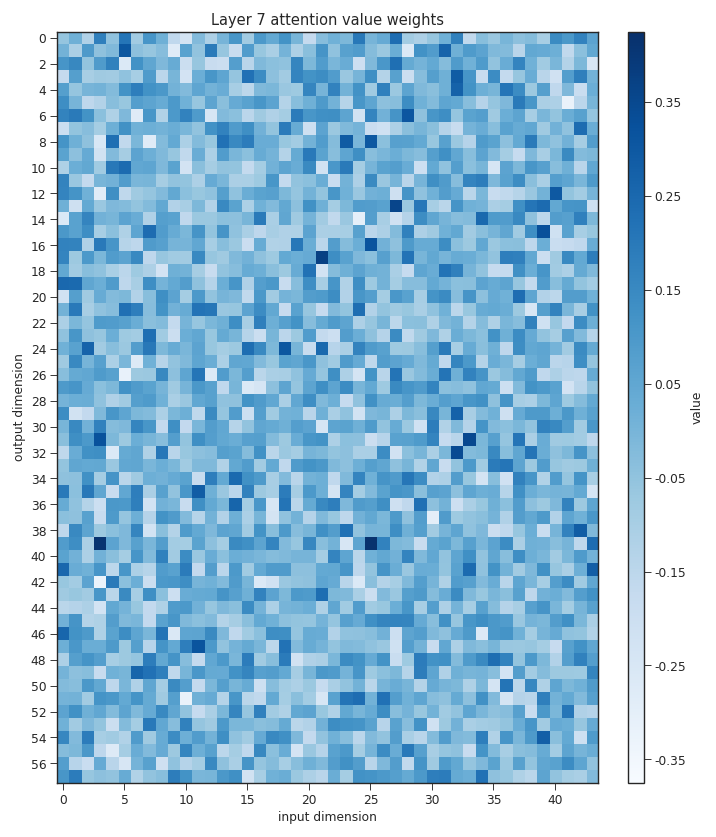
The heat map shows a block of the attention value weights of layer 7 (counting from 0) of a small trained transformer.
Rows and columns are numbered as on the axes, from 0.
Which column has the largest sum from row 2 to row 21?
20
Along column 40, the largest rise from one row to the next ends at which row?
21
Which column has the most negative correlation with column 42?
0
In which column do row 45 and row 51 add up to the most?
26
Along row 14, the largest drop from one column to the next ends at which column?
17
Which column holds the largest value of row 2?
27
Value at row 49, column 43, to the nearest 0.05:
0.15
